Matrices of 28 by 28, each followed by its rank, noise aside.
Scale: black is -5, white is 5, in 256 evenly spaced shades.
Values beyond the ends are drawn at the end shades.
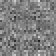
four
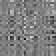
three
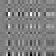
one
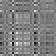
one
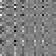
two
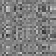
three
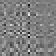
two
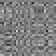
three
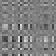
one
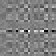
one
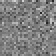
six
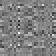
three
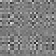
two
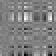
one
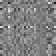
three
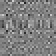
four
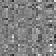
three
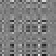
one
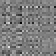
three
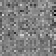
six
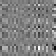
two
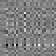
two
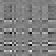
one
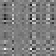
one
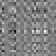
two
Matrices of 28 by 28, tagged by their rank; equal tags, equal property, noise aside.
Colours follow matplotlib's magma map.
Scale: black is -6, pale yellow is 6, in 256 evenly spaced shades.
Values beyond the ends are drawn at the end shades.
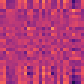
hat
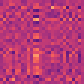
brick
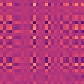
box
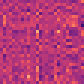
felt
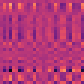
box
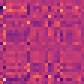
brick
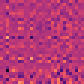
brick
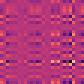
box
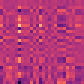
hat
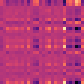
box
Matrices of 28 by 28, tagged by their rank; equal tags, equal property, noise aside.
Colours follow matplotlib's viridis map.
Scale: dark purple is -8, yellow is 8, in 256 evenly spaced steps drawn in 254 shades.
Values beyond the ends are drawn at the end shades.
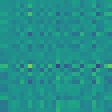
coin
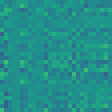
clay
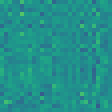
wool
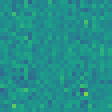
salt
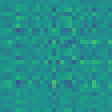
coin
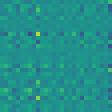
coin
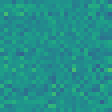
salt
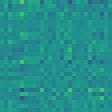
clay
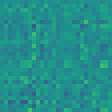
wool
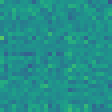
salt
